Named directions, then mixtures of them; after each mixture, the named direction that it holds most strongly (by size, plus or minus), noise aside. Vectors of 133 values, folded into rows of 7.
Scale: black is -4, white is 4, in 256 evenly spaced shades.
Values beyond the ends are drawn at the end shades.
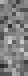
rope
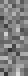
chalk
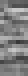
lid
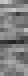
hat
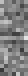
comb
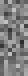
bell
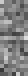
comb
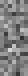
chalk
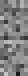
chalk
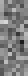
bell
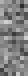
comb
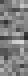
comb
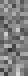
chalk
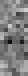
rope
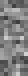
lid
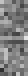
comb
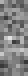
rope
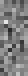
bell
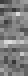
hat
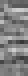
lid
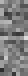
comb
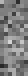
rope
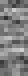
lid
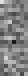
comb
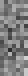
bell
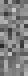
bell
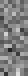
chalk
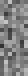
bell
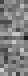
comb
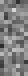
bell
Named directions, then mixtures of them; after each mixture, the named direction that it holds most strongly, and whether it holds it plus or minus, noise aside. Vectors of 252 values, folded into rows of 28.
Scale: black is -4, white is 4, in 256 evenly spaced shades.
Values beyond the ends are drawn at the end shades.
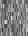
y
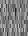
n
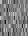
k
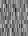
n, plus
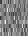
k, minus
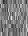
y, plus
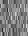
k, plus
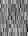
n, plus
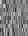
k, plus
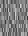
n, minus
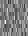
k, minus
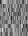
y, minus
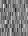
y, plus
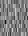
n, minus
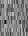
y, minus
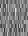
n, minus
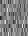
k, minus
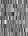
y, plus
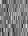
k, plus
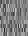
n, minus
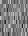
k, plus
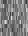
y, plus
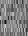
y, minus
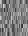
y, plus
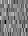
k, plus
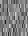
k, plus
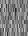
n, plus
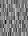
n, minus
